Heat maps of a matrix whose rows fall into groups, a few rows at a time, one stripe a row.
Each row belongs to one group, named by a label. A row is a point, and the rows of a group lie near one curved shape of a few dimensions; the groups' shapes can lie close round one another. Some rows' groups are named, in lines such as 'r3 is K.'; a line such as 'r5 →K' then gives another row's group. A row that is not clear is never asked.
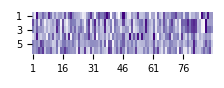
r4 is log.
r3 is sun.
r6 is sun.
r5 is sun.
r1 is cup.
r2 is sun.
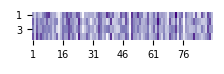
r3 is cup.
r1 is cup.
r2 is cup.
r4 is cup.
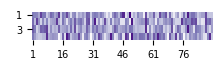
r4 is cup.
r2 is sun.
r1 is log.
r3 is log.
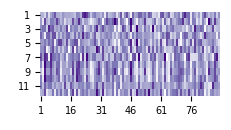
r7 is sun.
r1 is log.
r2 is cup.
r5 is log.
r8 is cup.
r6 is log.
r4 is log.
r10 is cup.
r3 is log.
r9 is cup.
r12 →log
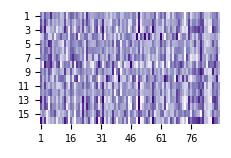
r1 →sun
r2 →sun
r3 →sun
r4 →log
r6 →sun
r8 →cup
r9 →sun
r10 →cup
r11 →sun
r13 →sun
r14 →sun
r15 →log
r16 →sun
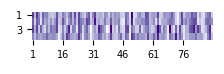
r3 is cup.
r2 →sun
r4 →cup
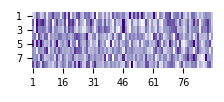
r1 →log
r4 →log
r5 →cup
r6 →log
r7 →sun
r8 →sun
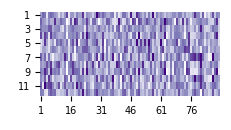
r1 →log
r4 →sun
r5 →log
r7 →sun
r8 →sun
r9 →sun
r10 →sun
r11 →cup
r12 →log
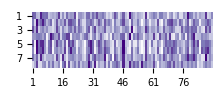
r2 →cup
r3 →sun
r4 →log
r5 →cup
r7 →sun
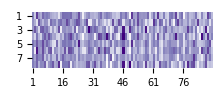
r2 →log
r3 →log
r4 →cup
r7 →sun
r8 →log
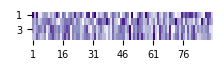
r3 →log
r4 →log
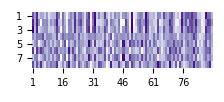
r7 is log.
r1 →sun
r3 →sun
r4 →sun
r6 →cup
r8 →cup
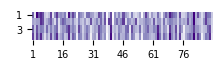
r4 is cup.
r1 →cup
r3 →cup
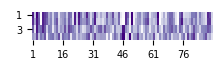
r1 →sun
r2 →sun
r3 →cup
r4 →log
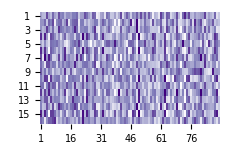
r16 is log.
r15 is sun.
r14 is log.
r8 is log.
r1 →log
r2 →log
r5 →cup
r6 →sun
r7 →cup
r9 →sun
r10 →sun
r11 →log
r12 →cup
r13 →sun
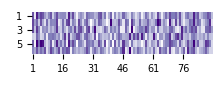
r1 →cup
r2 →cup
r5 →cup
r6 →log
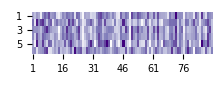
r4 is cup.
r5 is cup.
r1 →cup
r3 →cup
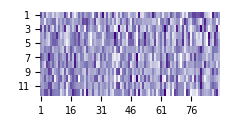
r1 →sun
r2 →log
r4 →cup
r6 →sun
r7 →log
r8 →log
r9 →sun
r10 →log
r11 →sun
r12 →sun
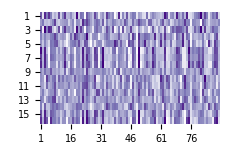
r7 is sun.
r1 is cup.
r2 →log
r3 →cup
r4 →cup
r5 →cup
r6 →sun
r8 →sun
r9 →sun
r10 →log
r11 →log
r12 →log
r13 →log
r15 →sun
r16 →sun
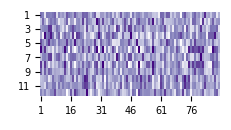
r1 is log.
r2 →log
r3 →sun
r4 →cup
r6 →sun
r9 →sun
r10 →log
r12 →cup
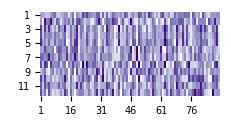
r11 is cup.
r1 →log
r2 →cup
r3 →cup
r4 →cup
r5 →cup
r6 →log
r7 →log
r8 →sun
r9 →log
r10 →sun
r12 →sun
